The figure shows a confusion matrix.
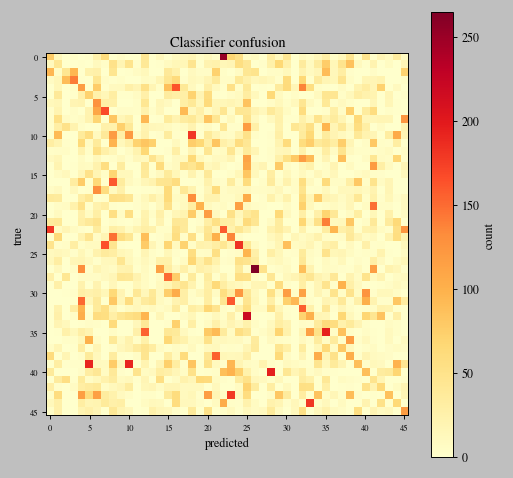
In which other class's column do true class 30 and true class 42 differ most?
24
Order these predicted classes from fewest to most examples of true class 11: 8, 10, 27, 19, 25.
27, 10, 25, 19, 8
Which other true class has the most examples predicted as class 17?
7
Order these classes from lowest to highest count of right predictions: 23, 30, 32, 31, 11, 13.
13, 11, 31, 30, 23, 32
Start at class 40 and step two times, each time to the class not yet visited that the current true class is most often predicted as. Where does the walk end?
15
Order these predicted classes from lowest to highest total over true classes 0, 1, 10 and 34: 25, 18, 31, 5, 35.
31, 5, 25, 35, 18
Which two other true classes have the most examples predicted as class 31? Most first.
13, 9
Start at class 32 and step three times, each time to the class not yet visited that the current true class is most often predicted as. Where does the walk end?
8
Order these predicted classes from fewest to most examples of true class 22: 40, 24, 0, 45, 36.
40, 24, 36, 45, 0
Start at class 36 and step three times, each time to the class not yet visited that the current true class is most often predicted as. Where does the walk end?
35
